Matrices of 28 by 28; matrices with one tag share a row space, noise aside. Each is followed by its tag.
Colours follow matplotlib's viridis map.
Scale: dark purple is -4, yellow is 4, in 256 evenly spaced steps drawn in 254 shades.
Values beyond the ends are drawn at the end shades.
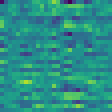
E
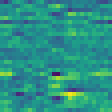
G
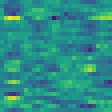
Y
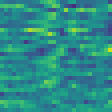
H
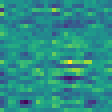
E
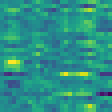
Y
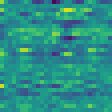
E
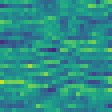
H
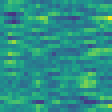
Y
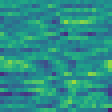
H
